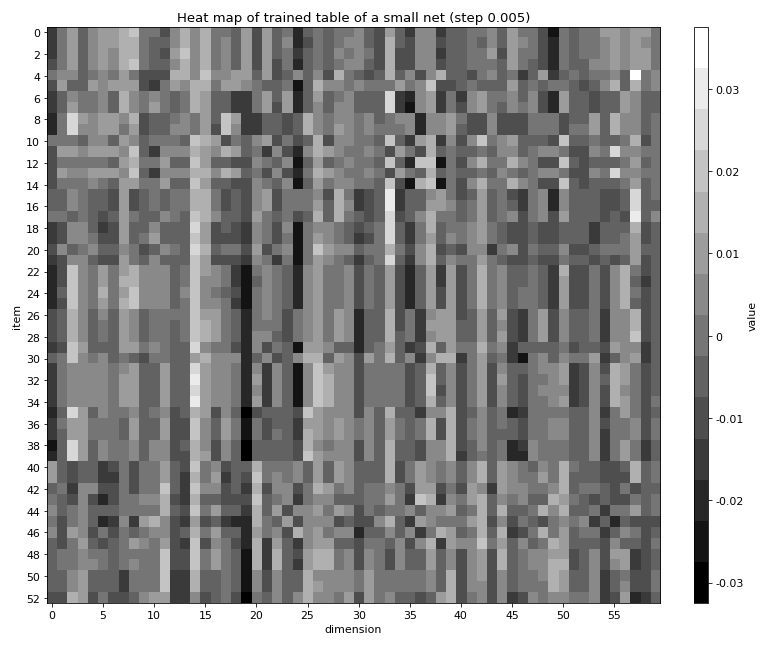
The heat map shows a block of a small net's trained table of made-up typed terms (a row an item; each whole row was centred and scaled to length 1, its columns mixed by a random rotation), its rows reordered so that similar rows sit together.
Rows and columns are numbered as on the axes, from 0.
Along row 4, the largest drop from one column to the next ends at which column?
58
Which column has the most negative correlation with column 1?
10
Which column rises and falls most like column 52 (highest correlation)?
51
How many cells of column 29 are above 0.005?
1
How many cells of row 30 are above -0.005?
37
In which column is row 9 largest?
2
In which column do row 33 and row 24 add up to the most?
14
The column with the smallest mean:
19
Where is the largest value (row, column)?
4, 57
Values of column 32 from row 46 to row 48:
-0.005 0 0
